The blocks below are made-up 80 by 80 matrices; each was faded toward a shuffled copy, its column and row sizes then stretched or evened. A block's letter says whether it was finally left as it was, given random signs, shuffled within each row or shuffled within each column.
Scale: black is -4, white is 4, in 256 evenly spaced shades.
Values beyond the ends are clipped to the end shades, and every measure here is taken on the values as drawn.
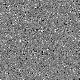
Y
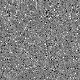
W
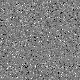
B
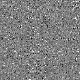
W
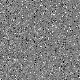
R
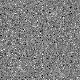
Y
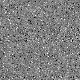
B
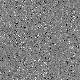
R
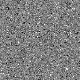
W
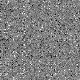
W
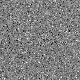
B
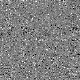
W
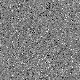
R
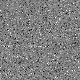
B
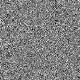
W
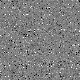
Y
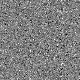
R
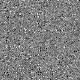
W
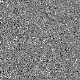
Y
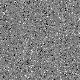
R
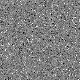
R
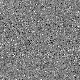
B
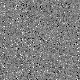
Y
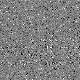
W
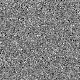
B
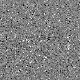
W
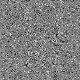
Y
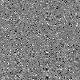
W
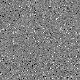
W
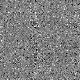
W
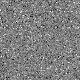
B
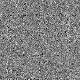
Y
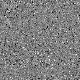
B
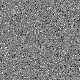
R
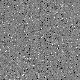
R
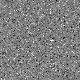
R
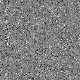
R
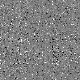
Y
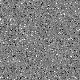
B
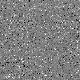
W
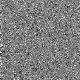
R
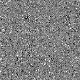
W
